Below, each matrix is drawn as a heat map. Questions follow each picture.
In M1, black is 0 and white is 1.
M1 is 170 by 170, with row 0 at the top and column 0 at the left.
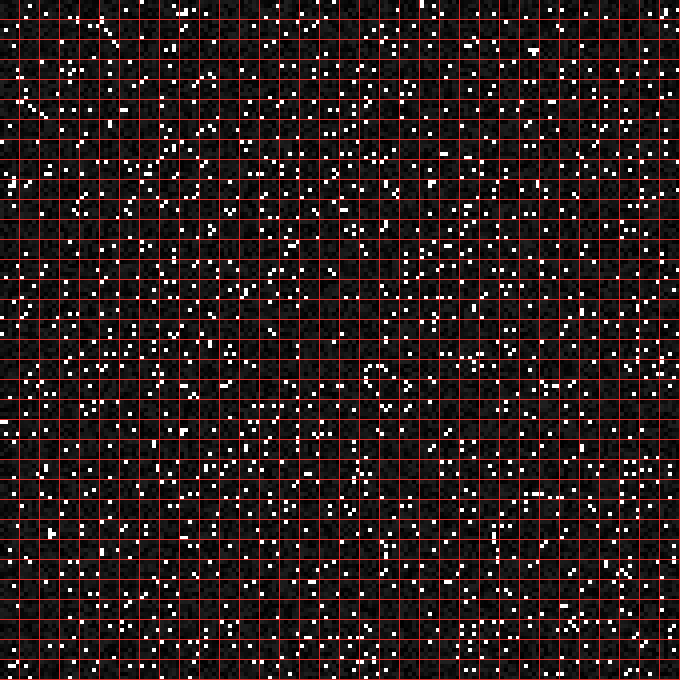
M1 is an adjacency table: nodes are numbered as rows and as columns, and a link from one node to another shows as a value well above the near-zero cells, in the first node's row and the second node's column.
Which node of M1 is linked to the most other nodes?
node 74
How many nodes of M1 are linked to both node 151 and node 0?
0
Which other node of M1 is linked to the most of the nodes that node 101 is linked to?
node 43
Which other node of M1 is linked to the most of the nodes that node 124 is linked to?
node 96
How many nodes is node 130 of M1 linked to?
5
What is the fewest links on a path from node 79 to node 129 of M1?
5
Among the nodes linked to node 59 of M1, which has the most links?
node 49
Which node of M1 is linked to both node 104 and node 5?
node 69
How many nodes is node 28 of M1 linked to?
4
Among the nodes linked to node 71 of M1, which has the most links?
node 95
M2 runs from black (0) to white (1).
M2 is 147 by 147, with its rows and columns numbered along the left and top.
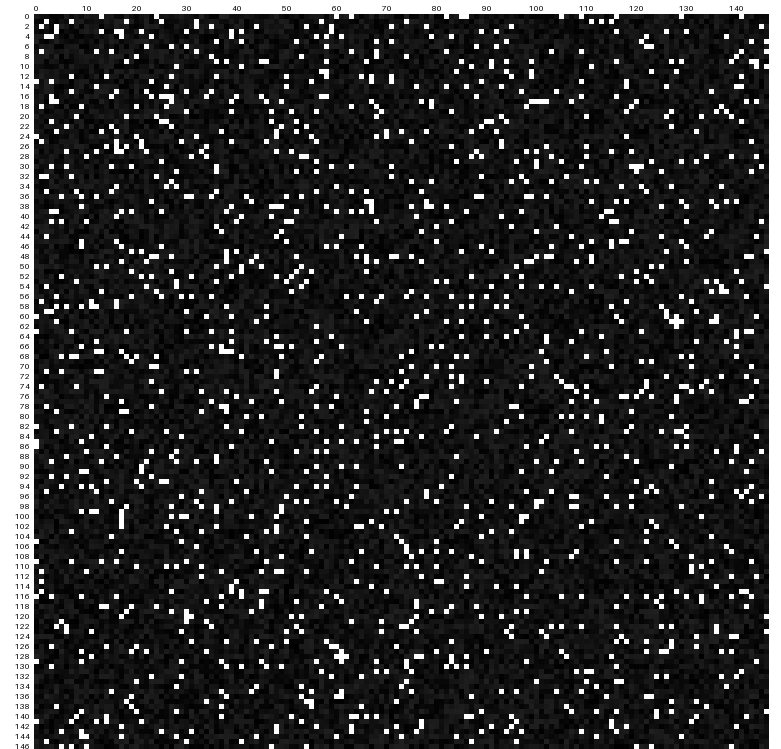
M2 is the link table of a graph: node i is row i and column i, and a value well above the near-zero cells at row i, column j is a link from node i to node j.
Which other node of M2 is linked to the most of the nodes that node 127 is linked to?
node 116
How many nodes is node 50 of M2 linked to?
9
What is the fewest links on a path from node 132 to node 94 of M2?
3
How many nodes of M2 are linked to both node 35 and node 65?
1
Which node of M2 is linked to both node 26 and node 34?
node 16
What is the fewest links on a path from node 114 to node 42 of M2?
4
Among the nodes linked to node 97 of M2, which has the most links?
node 39
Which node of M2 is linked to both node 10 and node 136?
node 87
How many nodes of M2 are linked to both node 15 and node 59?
1
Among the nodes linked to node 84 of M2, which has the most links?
node 68
